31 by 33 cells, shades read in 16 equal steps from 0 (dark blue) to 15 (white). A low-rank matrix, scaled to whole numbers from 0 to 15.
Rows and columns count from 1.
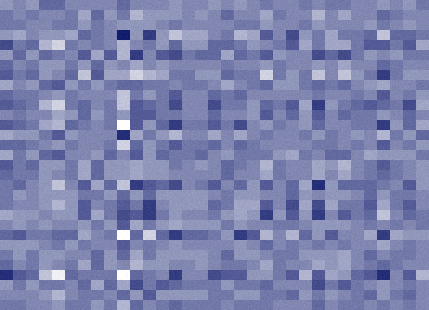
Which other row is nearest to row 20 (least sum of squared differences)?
26
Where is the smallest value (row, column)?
4, 10
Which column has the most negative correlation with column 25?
8
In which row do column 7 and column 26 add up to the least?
6
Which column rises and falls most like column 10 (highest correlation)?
33
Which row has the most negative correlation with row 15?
14
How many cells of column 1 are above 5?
19
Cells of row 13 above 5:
22
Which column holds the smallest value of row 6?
11
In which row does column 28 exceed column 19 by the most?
24
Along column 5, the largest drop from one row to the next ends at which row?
29
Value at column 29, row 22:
5
